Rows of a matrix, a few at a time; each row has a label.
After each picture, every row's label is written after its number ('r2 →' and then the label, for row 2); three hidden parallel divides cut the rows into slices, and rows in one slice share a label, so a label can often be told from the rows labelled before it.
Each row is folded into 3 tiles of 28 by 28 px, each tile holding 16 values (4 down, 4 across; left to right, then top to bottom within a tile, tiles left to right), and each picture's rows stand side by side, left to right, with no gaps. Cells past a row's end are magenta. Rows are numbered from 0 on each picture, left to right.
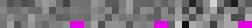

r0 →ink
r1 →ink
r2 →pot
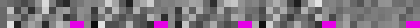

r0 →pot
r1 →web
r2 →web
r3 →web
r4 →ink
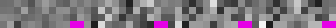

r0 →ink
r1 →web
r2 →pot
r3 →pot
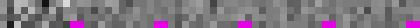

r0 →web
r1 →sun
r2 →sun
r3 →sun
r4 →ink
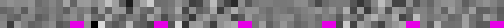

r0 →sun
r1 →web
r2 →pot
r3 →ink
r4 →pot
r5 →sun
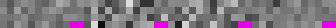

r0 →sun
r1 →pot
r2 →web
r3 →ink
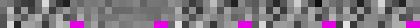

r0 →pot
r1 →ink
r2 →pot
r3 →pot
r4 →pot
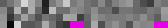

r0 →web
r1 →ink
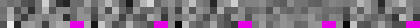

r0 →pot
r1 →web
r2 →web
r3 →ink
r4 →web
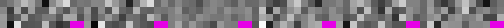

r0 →web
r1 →web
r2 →ink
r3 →pot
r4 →web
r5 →pot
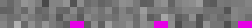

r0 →sun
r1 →ink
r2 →sun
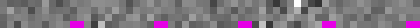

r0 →ink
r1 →sun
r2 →sun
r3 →pot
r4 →sun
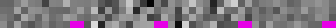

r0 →sun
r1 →pot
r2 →web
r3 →sun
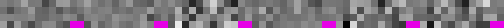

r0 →sun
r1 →ink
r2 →pot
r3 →ink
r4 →web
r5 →web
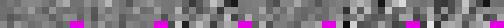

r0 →sun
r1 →sun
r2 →pot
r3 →ink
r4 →web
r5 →pot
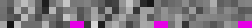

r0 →web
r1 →pot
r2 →ink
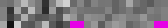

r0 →web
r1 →ink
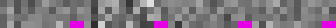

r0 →ink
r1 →web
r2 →sun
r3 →sun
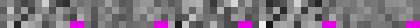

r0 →pot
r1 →sun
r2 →web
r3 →pot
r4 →sun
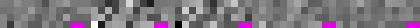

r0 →sun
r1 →pot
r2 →web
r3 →ink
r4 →sun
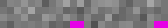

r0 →sun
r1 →sun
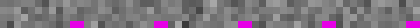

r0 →sun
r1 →ink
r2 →ink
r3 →sun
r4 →ink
